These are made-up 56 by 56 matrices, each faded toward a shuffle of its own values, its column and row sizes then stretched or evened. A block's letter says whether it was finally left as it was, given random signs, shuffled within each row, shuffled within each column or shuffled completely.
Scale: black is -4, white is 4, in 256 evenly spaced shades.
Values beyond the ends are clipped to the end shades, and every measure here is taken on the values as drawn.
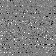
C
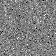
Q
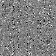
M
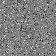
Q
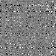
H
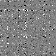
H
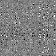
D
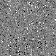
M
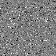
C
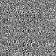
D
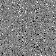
M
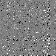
H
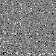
H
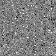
M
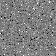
Q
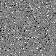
C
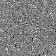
Q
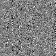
M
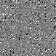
H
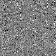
M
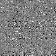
H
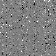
M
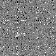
H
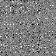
H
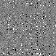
H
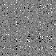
H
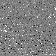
C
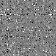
H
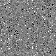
M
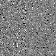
M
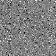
M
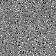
C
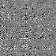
D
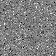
Q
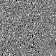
M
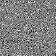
H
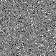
Q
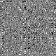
D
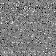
C
